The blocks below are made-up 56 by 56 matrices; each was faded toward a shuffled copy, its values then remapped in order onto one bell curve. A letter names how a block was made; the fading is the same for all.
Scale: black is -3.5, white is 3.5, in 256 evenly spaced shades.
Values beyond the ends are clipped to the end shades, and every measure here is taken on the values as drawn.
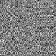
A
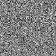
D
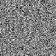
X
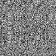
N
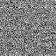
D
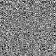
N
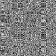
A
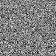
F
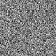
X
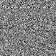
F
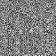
N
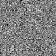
D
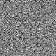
D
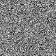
F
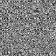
N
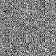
A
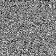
F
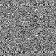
N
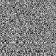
N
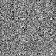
D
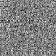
D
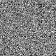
F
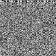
N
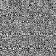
N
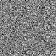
X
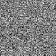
N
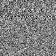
F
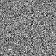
X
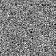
X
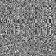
A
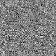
N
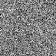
F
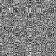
A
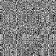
A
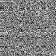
N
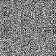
N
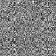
A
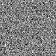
X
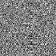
N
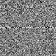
D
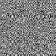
A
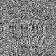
X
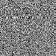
D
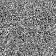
F
